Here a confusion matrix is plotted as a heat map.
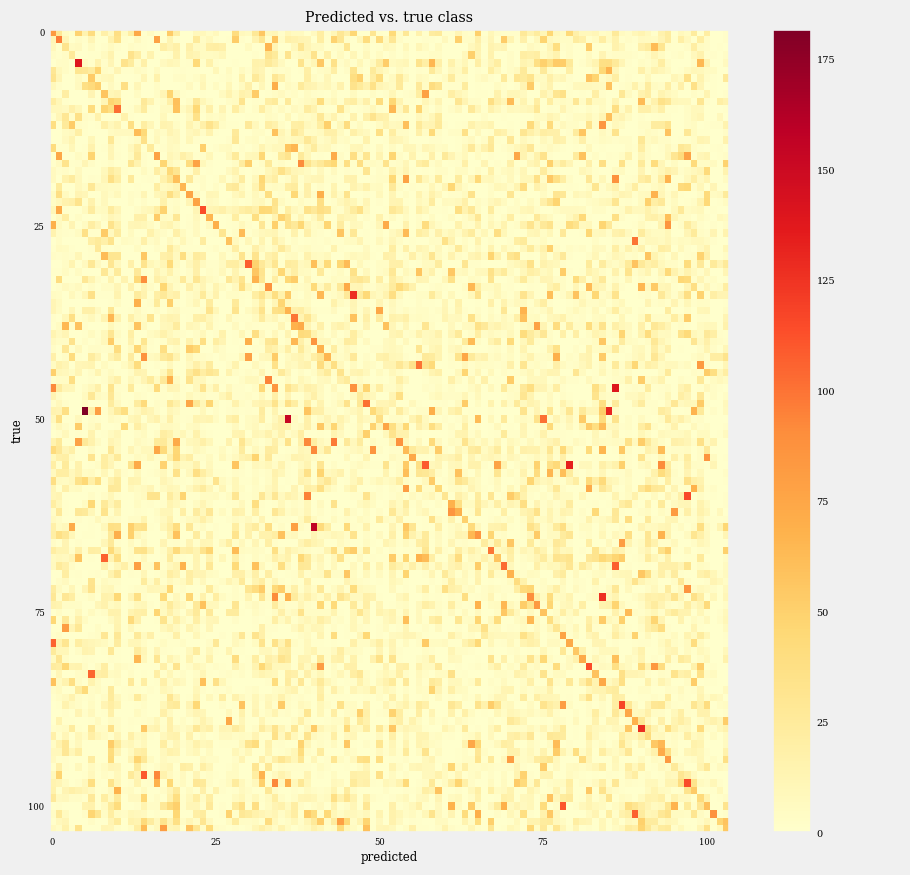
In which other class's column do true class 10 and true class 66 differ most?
87
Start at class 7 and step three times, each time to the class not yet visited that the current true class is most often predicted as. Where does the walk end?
86
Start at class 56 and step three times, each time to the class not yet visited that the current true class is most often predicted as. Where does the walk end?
13
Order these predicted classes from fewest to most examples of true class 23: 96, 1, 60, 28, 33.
60, 28, 96, 33, 1
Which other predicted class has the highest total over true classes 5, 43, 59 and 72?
56
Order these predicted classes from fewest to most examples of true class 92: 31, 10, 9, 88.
88, 10, 31, 9
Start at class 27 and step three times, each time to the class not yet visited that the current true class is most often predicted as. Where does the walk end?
17
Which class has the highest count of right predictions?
4
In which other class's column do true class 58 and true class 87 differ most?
78
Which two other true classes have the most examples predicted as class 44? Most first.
102, 26
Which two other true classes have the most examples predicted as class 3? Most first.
64, 12
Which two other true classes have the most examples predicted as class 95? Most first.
62, 100
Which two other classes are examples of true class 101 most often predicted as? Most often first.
89, 65
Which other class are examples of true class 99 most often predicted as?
76
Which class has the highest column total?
34
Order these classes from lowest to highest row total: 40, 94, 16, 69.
94, 40, 16, 69
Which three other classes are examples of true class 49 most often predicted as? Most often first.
5, 85, 7
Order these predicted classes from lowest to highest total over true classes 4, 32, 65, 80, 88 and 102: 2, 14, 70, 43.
70, 2, 43, 14
